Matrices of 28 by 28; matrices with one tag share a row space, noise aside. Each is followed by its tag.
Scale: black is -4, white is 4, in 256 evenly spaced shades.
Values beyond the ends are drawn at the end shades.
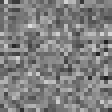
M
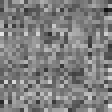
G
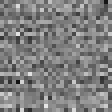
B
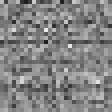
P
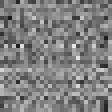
B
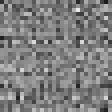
B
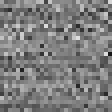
B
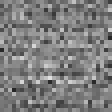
G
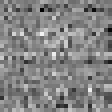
G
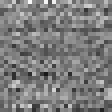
P
